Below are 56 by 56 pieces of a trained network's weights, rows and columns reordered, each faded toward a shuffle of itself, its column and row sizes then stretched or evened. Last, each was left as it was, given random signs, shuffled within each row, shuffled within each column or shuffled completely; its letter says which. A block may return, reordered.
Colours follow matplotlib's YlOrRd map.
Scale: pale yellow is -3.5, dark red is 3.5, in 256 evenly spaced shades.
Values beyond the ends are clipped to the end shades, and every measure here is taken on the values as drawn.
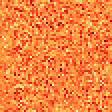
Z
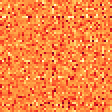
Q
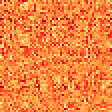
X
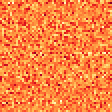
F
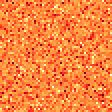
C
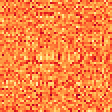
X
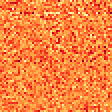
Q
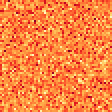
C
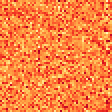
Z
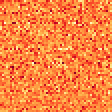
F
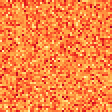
C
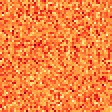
C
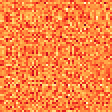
X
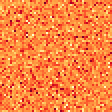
C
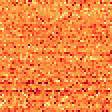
F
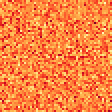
F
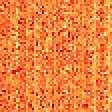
X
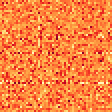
Q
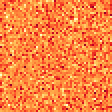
Z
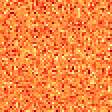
Q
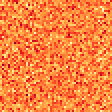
Z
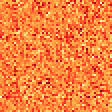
Q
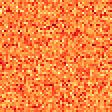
F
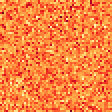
Z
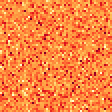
C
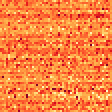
X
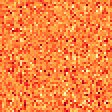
Q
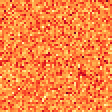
C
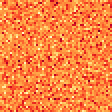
C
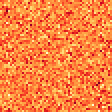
Z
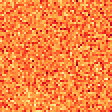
C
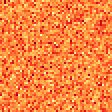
C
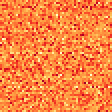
F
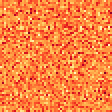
F
